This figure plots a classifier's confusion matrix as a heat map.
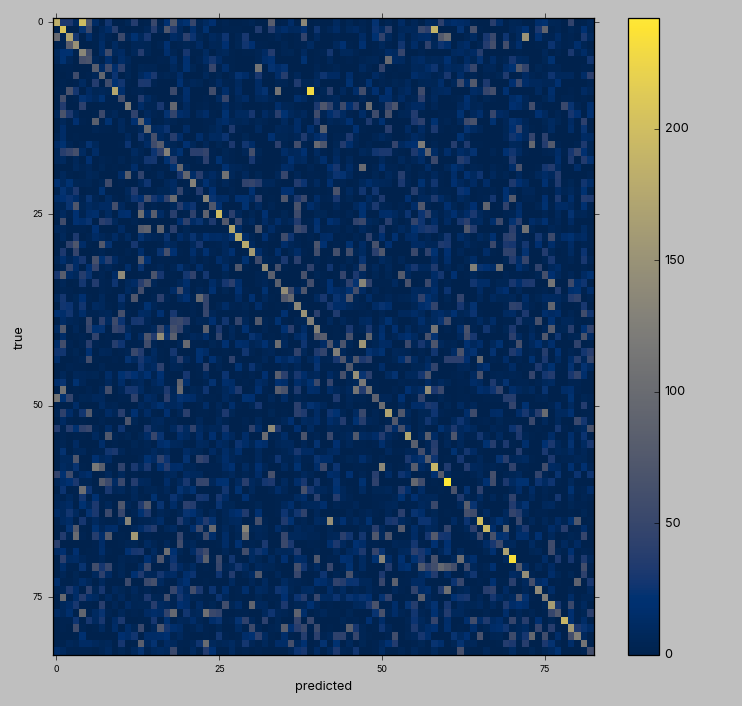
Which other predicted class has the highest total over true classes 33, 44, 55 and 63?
10
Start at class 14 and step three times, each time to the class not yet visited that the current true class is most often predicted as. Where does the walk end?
56
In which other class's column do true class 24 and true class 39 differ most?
66
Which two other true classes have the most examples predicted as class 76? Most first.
34, 37
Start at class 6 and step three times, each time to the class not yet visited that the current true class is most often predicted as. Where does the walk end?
64
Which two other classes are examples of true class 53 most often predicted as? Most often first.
33, 82
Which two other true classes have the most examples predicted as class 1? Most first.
48, 75
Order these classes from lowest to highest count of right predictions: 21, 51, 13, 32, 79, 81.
13, 81, 21, 32, 79, 51
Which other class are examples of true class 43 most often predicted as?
62
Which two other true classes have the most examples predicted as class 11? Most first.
65, 20
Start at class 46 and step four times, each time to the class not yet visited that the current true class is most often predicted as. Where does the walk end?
71
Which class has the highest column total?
58
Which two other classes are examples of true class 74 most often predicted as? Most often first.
60, 21
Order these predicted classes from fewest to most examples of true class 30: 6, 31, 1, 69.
6, 31, 1, 69
